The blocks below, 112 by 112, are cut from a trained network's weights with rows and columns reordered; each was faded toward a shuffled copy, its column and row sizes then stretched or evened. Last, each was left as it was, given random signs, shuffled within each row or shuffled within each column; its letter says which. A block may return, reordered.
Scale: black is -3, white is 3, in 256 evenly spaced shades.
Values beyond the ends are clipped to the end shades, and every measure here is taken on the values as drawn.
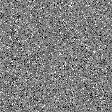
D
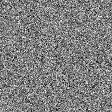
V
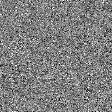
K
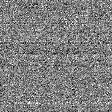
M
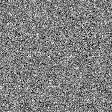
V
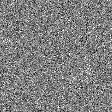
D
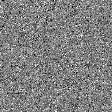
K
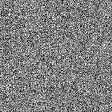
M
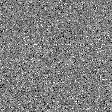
V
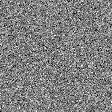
V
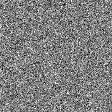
D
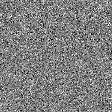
K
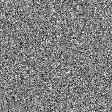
D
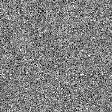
K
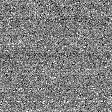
V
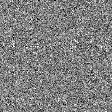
K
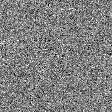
V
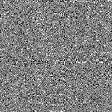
M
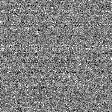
M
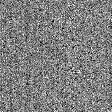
D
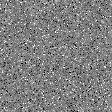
D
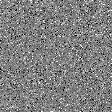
K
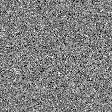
V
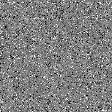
K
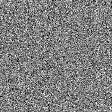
D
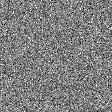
D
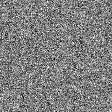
D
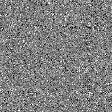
M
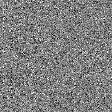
K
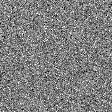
D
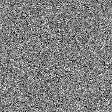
D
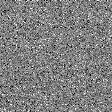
V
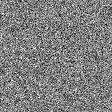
V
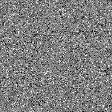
K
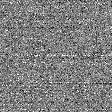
V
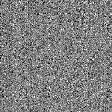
M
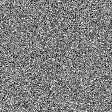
V
